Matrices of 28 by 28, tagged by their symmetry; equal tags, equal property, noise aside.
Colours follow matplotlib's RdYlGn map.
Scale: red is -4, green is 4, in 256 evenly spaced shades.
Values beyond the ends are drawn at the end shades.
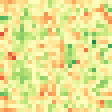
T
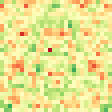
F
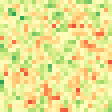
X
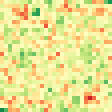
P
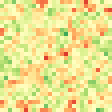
P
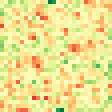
P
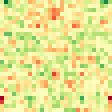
F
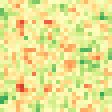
T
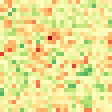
X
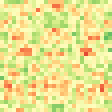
F
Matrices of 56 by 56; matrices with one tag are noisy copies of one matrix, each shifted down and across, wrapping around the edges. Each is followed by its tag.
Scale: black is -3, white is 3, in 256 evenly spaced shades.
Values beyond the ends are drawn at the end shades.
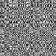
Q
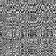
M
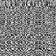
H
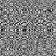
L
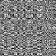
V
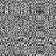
M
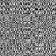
Q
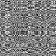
V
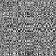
M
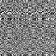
L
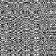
V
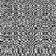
H
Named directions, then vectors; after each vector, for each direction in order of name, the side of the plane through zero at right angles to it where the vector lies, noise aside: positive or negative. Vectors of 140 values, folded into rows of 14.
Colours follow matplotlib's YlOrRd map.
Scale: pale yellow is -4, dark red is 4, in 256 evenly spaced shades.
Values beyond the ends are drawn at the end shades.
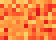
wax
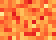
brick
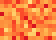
negative, negative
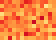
positive, negative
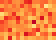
positive, negative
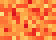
positive, positive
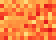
negative, positive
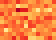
negative, negative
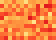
negative, positive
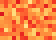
negative, negative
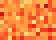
negative, positive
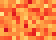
positive, positive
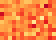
negative, positive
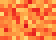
positive, positive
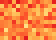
negative, negative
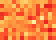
negative, positive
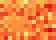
negative, positive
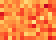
negative, positive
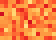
negative, negative
